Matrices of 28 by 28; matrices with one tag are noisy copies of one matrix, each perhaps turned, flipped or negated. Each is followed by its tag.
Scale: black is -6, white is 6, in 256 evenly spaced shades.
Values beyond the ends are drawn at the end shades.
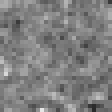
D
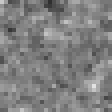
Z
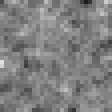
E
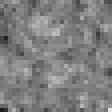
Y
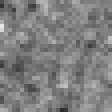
E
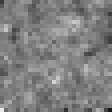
Y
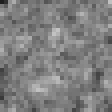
Y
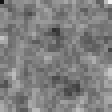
Y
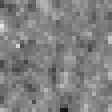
E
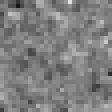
D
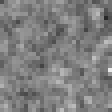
D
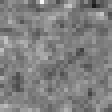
D
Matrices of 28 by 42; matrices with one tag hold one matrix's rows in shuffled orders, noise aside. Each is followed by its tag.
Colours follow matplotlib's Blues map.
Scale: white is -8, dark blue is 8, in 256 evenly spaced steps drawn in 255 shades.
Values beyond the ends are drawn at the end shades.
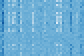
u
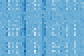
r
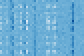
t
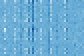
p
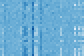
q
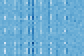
p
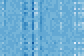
q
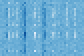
r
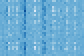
r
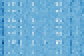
u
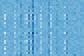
p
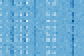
t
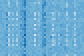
r
